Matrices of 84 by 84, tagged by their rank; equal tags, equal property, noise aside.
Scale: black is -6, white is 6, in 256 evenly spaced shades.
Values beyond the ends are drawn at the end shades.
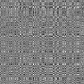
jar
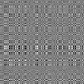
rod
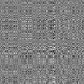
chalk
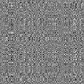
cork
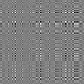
rod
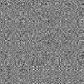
cork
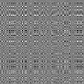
jar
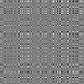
rod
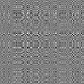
jar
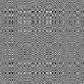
rod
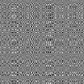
chalk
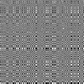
rod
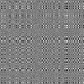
rod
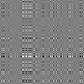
rod
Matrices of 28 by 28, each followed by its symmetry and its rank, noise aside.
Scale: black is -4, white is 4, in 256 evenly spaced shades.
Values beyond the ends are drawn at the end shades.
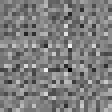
symmetric, rank three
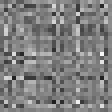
antisymmetric, rank two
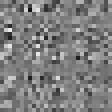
antisymmetric, rank four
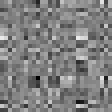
antisymmetric, rank two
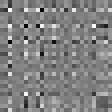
symmetric, rank two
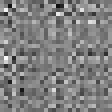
antisymmetric, rank four
